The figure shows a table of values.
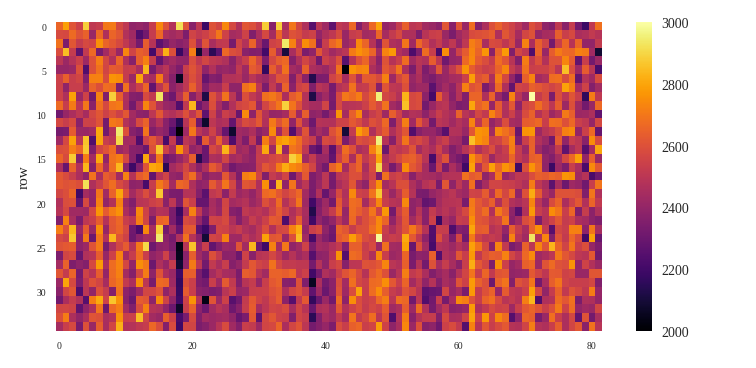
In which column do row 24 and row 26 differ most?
15
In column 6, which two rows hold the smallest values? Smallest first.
3, 17
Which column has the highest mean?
62
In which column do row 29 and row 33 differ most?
50
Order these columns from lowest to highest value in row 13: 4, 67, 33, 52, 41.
41, 67, 52, 33, 4
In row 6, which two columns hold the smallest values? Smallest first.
18, 38
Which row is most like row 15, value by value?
23
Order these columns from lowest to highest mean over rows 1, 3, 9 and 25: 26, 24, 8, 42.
24, 26, 42, 8
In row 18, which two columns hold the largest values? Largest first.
4, 33
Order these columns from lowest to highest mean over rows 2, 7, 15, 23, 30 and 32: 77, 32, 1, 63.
1, 32, 63, 77
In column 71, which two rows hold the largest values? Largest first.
8, 24
